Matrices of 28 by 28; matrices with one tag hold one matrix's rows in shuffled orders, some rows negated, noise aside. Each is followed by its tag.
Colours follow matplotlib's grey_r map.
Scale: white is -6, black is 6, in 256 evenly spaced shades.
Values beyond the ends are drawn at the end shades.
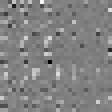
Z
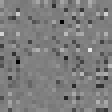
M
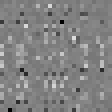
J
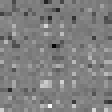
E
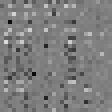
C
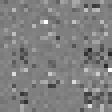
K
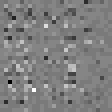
C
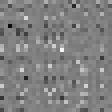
J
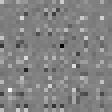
J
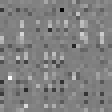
J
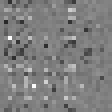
C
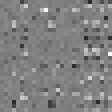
K
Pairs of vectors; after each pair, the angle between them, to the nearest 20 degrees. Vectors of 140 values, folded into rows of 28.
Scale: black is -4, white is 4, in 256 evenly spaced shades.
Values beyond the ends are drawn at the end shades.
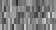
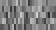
140 degrees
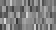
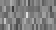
40 degrees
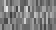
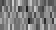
100 degrees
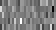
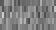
60 degrees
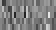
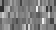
80 degrees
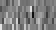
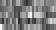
60 degrees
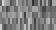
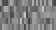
140 degrees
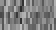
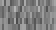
60 degrees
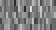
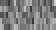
140 degrees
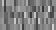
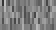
140 degrees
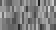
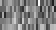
160 degrees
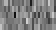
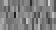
20 degrees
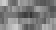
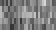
120 degrees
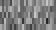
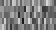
60 degrees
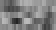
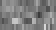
140 degrees
